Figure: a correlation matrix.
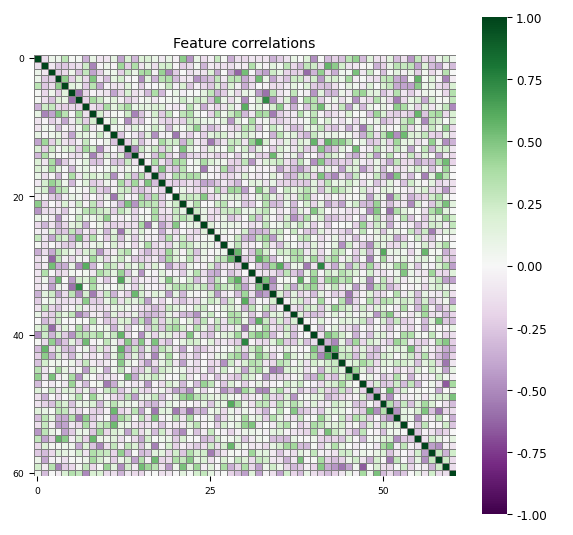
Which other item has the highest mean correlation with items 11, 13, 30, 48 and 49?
41
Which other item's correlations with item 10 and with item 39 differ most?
30
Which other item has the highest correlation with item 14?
34
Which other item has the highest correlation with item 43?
42
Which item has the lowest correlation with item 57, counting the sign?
25
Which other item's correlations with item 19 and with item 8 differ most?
1
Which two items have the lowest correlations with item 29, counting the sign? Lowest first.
2, 48
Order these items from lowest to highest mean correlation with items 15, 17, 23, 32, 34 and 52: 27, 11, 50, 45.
11, 45, 50, 27
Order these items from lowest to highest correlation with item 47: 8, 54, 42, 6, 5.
6, 8, 42, 54, 5
